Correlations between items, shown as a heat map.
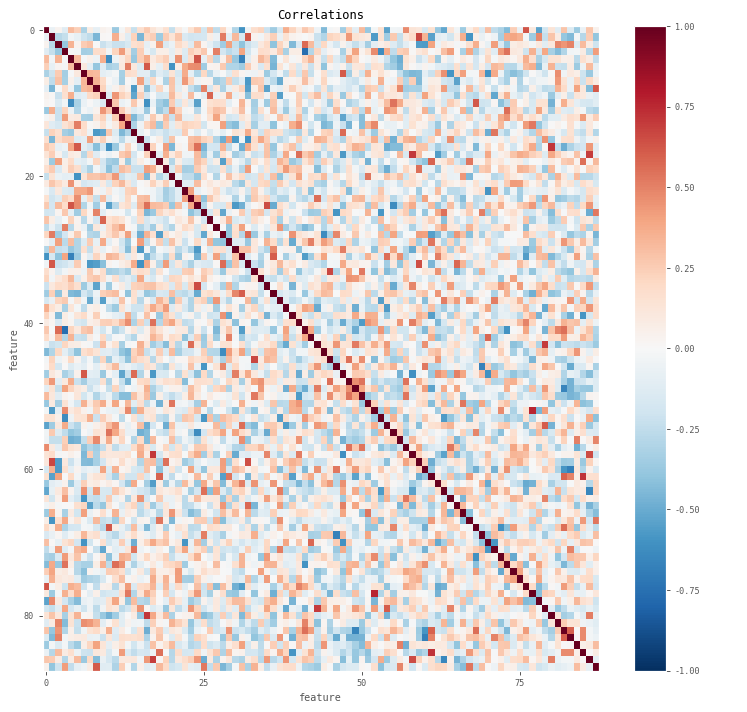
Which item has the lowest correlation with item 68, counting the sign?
72
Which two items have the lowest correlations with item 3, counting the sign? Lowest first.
41, 53
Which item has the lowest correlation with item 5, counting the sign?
20
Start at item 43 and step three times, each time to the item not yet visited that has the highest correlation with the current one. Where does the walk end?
31
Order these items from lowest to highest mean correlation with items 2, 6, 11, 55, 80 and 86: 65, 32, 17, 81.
65, 32, 17, 81
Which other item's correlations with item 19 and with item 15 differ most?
32
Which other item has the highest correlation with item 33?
45
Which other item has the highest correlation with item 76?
0
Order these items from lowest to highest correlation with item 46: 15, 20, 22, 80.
15, 22, 20, 80
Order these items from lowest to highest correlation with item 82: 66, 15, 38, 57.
57, 66, 15, 38
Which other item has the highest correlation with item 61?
85
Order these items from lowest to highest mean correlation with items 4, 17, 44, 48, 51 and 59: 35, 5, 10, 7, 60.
10, 5, 7, 60, 35
